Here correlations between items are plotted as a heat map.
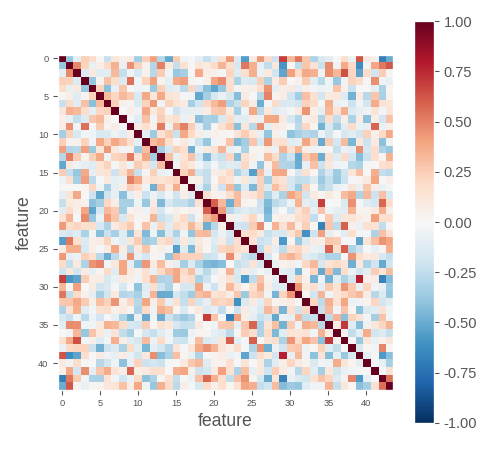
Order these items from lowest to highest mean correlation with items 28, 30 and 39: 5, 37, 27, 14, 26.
14, 5, 27, 37, 26
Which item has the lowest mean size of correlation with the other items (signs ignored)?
40
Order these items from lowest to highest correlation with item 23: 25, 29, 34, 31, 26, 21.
29, 21, 26, 25, 31, 34
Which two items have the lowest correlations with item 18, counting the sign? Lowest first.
5, 8
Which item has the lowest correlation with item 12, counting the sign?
17
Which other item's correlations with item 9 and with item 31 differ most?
13
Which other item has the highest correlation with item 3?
9
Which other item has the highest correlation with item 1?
43
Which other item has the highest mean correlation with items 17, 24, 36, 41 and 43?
1
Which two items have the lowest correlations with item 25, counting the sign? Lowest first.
15, 17
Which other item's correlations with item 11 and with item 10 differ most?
27
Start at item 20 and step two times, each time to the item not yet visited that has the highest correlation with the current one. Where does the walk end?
34
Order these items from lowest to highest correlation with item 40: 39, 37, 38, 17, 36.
39, 38, 37, 17, 36
